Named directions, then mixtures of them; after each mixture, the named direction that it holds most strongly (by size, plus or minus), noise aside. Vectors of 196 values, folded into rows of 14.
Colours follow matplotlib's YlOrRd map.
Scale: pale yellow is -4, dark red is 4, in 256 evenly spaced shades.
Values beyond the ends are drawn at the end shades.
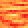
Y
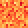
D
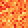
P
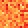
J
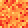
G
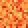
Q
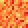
G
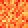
D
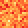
P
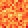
Q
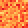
J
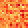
J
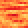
Y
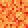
D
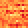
Y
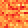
J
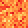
P
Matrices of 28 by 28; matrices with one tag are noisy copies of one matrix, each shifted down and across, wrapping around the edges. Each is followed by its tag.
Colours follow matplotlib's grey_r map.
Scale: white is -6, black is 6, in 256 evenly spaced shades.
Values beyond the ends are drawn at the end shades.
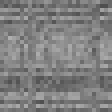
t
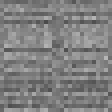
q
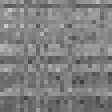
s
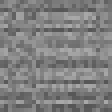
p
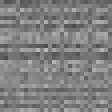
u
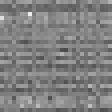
u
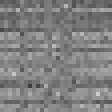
p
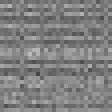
u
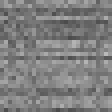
p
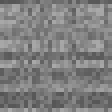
s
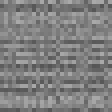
u
